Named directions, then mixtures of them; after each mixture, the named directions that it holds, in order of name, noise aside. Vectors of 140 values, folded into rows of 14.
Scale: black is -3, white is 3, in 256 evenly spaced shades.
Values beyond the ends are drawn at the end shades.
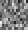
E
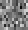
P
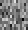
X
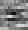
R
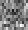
E, P, R.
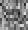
P, R, X.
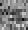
R, X.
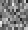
E.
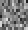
E.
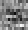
E, R.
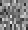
X.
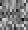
E, P, X.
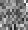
E, P, X.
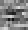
R.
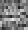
E, R.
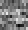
R, X.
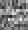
E, P, R.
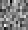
P, X.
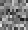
E, R, X.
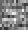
R, X.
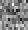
E, R.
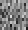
X.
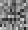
E, R, X.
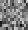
E, P.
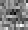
E, P, R.
